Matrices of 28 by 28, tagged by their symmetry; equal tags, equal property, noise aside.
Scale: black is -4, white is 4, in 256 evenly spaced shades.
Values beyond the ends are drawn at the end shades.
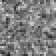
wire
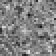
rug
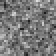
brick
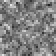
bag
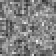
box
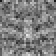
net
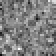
rug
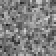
rug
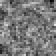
brick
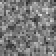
rug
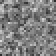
brick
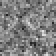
wire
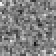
bag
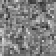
wire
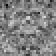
net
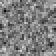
bag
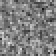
wire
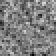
rug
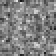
box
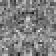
net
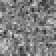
wire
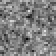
bag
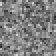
wire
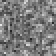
box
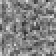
box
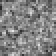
brick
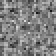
box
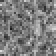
box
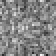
box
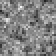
brick
